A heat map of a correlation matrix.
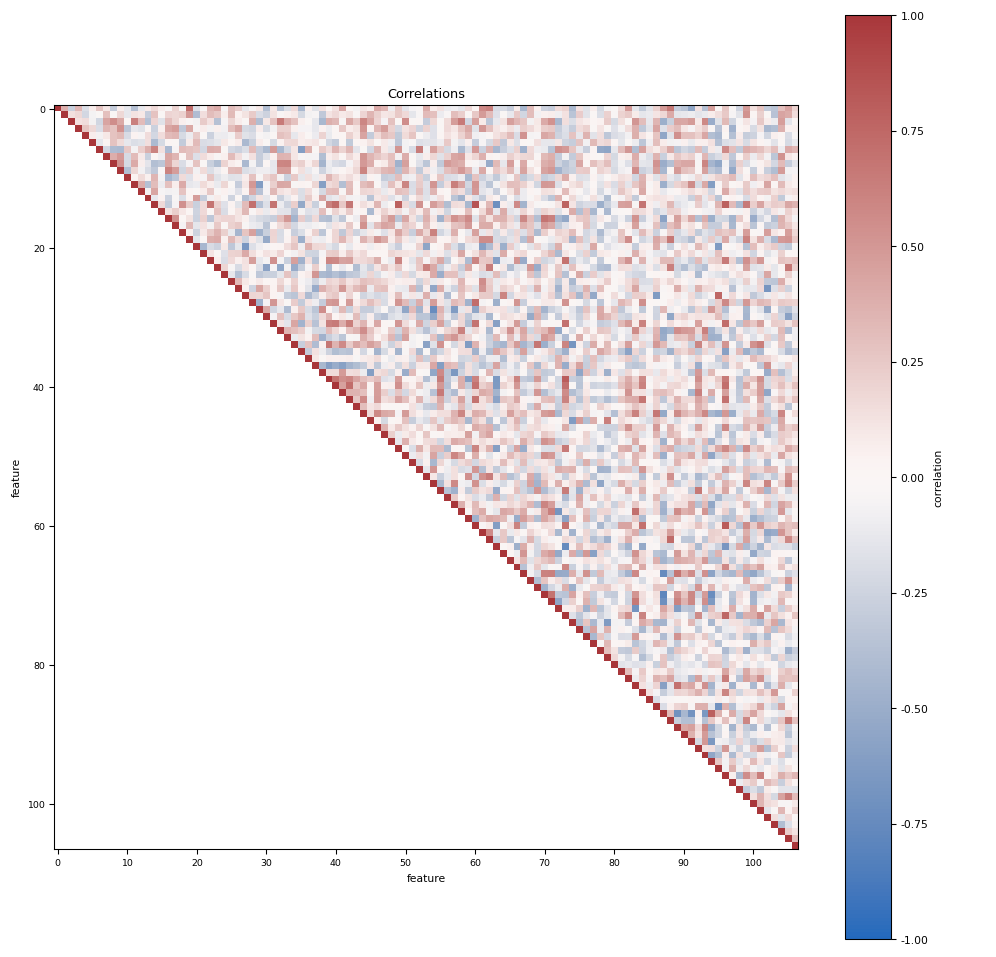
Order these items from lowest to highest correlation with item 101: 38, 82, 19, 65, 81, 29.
29, 38, 65, 81, 19, 82
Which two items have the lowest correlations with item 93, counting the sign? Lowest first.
87, 94
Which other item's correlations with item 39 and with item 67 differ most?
73
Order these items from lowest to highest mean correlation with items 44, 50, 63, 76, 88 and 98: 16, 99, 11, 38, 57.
38, 99, 11, 57, 16
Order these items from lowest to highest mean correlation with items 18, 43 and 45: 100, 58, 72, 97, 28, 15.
15, 72, 97, 100, 58, 28
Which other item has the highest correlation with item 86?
44
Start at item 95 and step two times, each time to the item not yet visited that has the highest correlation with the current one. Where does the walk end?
64
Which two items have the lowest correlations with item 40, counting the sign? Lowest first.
63, 37
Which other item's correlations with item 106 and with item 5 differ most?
14
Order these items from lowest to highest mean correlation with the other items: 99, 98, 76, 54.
98, 76, 54, 99
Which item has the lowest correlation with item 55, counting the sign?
37
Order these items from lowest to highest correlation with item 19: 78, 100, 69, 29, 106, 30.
30, 78, 29, 69, 100, 106
